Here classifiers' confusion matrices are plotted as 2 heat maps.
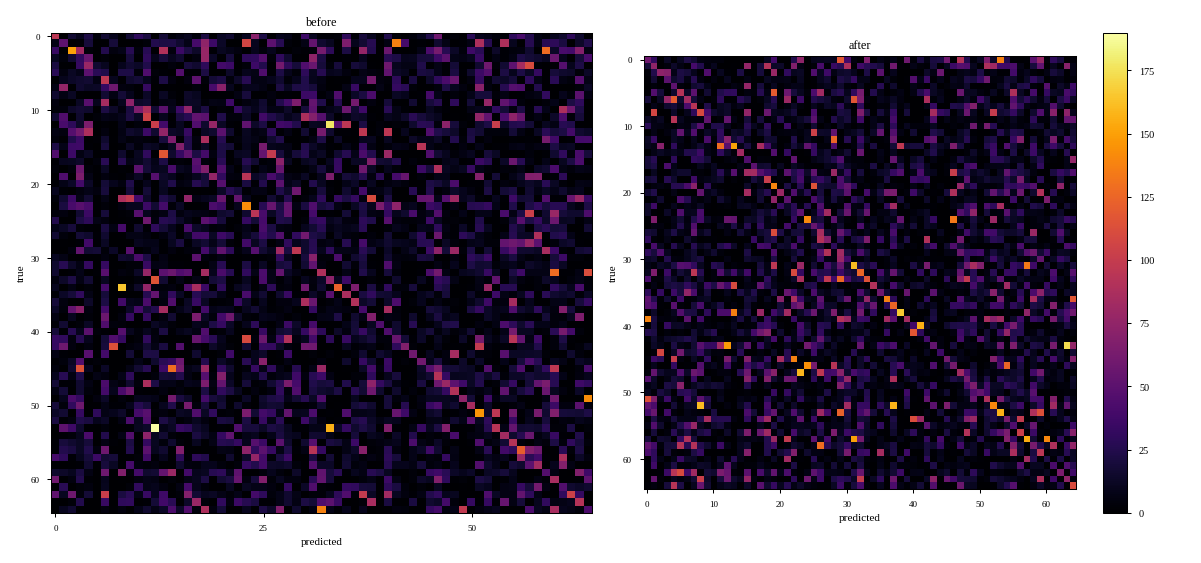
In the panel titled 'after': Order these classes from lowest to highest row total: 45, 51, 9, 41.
9, 41, 51, 45
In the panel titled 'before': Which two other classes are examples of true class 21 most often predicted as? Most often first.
29, 37
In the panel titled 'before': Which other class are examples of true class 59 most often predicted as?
14
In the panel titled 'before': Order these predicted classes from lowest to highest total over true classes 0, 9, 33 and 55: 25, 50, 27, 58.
58, 50, 27, 25
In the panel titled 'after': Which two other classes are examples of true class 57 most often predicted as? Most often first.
31, 60
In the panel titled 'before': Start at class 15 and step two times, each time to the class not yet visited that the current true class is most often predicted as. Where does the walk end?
25
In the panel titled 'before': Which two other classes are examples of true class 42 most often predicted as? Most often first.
7, 51
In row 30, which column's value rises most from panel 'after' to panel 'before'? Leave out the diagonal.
31
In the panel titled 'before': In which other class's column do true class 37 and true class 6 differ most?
40
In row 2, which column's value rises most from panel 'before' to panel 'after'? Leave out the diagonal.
19
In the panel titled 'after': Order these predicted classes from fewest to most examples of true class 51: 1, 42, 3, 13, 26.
13, 26, 3, 42, 1
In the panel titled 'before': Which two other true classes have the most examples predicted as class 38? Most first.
22, 63
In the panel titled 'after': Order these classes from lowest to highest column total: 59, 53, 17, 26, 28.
17, 28, 59, 53, 26
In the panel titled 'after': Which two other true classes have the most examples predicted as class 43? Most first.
8, 63
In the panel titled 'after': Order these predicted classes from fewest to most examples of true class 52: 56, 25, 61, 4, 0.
25, 4, 56, 0, 61
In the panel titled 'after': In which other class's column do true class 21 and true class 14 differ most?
60
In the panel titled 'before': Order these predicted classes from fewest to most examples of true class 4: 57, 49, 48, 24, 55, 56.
49, 48, 24, 55, 56, 57
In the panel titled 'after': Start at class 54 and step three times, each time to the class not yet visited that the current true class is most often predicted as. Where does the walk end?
18
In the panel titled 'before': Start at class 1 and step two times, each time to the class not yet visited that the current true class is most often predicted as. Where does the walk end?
23
